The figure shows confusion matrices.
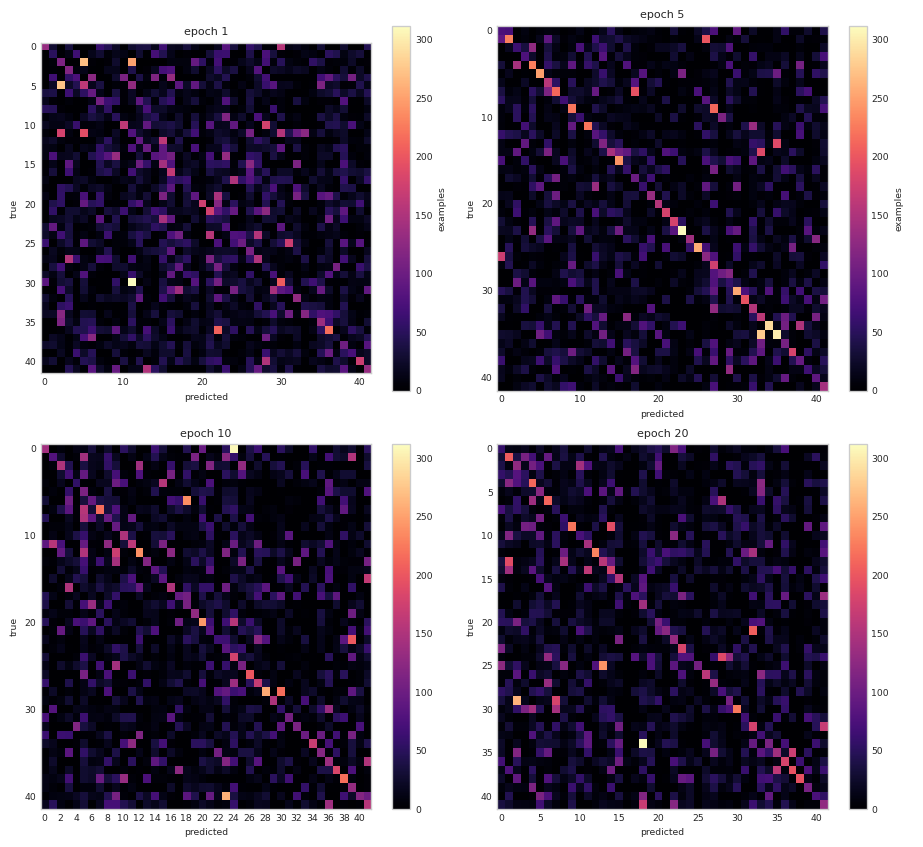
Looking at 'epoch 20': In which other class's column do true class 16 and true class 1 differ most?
3
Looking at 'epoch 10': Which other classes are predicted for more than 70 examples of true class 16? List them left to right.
3, 12, 23, 28
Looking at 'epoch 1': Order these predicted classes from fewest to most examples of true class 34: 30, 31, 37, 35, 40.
40, 30, 37, 35, 31
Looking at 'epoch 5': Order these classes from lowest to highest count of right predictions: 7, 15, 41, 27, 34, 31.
41, 27, 31, 7, 15, 34
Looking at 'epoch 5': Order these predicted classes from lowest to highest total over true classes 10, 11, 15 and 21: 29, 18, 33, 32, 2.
18, 33, 2, 29, 32
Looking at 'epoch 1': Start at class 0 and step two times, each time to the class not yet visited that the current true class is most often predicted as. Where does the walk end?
11
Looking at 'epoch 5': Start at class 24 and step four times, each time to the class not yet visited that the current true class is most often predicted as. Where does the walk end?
16
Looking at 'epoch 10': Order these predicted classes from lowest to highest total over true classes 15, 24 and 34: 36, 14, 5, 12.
12, 14, 5, 36
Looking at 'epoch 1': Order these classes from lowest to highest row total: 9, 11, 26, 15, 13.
26, 9, 13, 15, 11
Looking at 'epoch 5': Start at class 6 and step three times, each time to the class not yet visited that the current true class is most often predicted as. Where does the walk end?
12
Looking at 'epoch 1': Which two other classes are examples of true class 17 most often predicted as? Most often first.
24, 26
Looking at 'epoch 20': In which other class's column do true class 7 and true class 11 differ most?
34
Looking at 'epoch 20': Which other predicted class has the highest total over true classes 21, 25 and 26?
13
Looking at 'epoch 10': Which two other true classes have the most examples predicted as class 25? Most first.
2, 13
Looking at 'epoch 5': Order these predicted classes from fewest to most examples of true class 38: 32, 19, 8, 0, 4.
19, 4, 8, 0, 32
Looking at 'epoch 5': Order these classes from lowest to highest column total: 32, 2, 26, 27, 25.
25, 2, 26, 32, 27
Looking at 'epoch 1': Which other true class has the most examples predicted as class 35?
5
